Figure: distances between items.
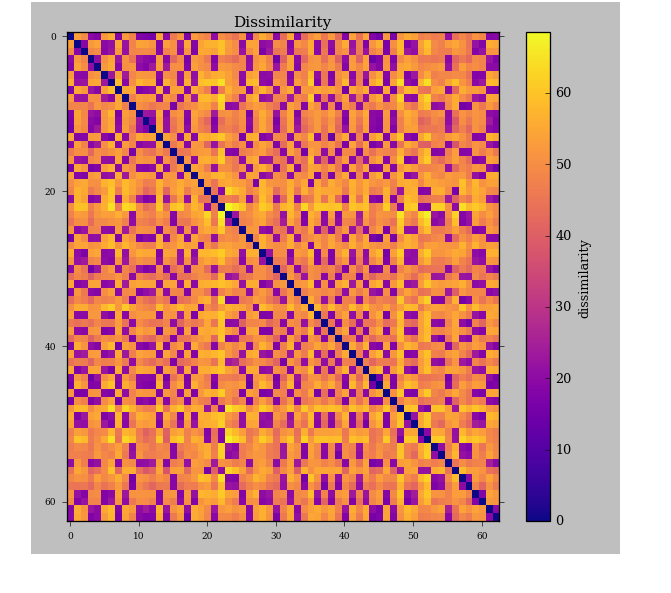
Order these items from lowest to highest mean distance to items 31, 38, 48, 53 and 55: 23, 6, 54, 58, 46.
58, 54, 23, 46, 6
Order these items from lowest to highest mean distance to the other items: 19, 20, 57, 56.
57, 56, 20, 19
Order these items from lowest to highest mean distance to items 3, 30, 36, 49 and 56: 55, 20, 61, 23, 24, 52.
55, 61, 20, 52, 24, 23
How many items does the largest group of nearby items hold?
21
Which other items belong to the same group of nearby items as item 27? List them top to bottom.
19, 35
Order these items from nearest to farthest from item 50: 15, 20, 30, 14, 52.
15, 30, 14, 20, 52
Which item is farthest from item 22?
23
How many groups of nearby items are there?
5
